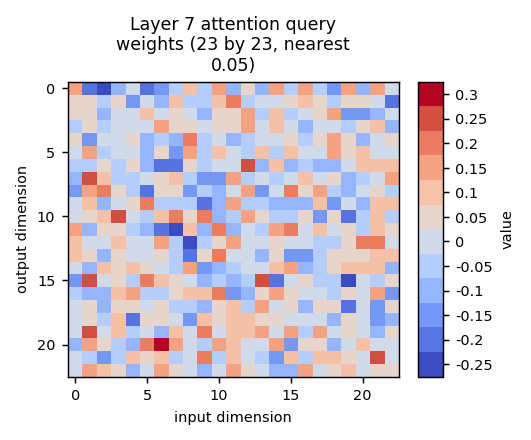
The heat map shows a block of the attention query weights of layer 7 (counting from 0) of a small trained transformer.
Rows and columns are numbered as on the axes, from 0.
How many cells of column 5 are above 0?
7
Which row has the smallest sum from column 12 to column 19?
9
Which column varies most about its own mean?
1
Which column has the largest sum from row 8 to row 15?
21
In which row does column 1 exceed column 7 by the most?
5
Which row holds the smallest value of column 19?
15
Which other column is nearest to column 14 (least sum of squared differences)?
10
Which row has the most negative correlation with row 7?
16
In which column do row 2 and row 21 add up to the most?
18
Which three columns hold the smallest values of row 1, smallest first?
22, 4, 6
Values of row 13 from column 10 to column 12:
0.2 0 0
